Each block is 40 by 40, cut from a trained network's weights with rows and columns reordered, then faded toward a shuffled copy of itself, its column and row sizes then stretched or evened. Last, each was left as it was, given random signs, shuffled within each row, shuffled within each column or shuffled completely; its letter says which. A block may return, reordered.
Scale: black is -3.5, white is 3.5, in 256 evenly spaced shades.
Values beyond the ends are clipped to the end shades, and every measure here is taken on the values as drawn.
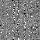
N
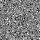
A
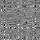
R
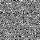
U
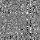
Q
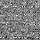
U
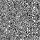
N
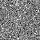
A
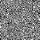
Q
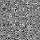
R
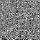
Q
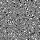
A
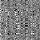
R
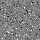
A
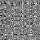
R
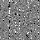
N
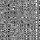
R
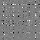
R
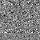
U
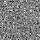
Q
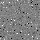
A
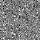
N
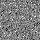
A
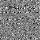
U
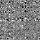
Q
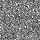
A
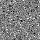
A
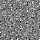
N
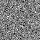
A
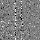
N
